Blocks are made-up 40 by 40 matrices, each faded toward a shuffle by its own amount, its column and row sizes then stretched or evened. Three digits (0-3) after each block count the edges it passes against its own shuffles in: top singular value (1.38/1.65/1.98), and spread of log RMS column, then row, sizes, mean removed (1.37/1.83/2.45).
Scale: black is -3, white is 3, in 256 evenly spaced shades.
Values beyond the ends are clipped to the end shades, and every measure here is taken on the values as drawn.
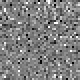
1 1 1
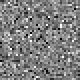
0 0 0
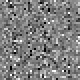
0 2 0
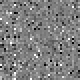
0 1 0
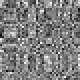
3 0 0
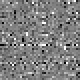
2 1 2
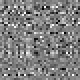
3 0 3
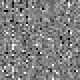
1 1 0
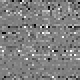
1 0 3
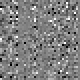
1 3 1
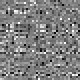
3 0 2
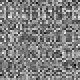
3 0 1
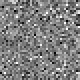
1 0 0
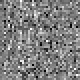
0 2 0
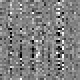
3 3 1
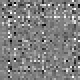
0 3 2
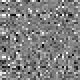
3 1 1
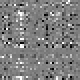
3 2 3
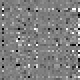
2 3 2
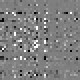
0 3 3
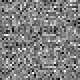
2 1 0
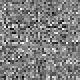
2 0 2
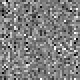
0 2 0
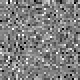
2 0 0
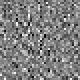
3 2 0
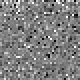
1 0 1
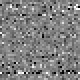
1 0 2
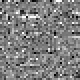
2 1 2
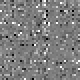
1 2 2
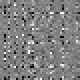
2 3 2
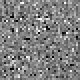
0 0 1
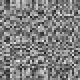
3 1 1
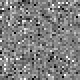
0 0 0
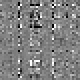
3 3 2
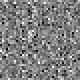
2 1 0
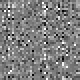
2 2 0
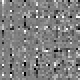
1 3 2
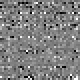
0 1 3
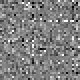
0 2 2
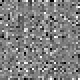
2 2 2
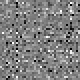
1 2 2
